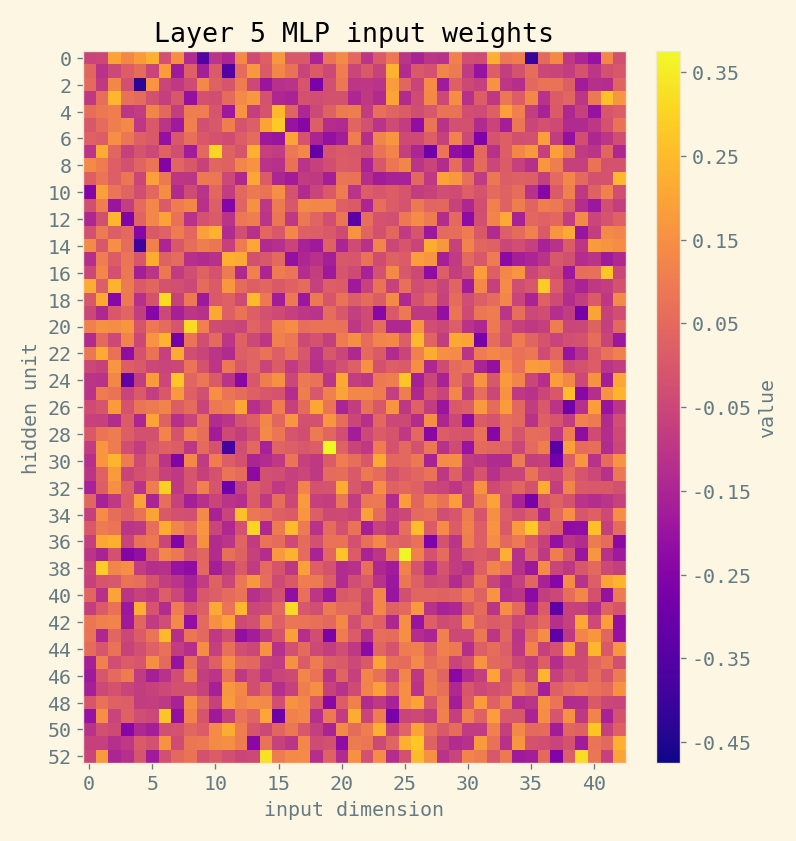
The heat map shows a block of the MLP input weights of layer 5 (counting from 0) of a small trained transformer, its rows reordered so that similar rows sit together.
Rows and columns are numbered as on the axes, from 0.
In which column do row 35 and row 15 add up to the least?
39
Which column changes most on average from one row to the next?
6
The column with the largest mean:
2
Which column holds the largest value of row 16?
41
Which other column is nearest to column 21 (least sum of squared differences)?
30
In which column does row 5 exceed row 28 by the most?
27
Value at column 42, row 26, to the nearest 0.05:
-0.1
